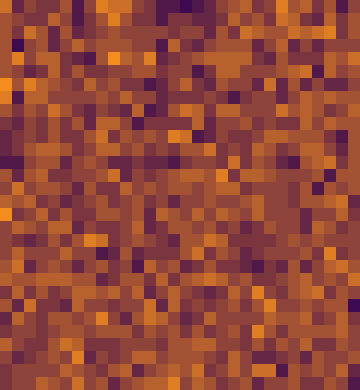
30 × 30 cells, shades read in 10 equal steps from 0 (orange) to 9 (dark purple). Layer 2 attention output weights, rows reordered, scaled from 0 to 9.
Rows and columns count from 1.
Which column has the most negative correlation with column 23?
30
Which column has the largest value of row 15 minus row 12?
27
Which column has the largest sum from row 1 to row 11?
14
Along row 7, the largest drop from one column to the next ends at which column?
23
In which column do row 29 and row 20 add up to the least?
17
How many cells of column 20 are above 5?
6
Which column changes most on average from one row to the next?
2
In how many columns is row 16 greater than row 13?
8
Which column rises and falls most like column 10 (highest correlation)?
21
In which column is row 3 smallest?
28
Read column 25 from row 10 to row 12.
6 4 5
